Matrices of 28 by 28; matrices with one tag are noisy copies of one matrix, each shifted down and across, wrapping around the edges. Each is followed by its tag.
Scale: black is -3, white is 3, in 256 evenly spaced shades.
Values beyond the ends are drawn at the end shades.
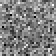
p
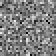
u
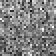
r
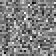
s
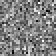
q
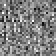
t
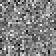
q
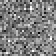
u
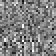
t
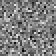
s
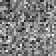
p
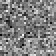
p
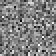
s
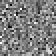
s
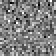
q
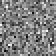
q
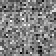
p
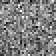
p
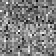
r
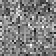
r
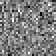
t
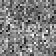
r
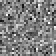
q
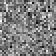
t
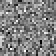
q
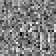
t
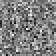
q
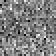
r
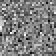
q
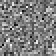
s
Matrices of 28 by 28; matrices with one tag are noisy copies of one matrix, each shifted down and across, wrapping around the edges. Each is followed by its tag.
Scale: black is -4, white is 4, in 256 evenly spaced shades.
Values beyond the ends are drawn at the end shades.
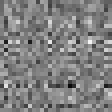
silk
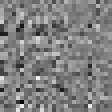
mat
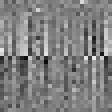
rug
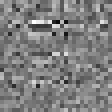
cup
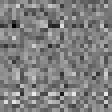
silk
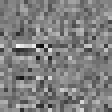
cup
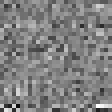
cup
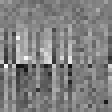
rug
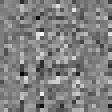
mat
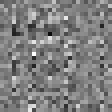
mat
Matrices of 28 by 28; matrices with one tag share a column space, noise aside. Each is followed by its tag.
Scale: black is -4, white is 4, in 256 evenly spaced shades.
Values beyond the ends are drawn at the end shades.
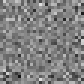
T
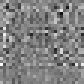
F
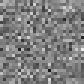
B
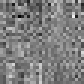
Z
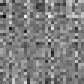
Z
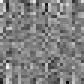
Z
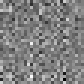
T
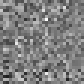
T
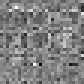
F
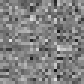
B
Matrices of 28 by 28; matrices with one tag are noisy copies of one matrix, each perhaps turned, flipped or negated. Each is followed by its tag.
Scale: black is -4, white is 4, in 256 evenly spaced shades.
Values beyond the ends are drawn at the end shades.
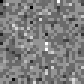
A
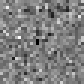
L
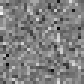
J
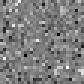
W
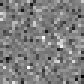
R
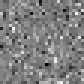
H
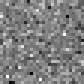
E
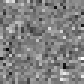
J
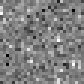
J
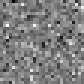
R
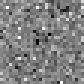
L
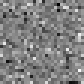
W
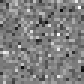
R
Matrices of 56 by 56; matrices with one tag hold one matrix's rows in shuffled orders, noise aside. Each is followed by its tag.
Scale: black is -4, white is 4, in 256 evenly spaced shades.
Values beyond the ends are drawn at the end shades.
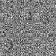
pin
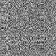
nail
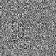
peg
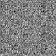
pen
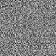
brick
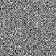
brick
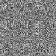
pin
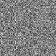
brick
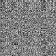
pen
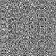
nail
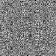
pin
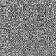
nail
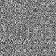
brick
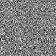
brick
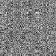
pin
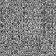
pen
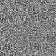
brick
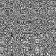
pin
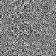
peg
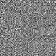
brick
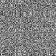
brick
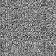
pen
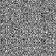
pen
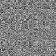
brick
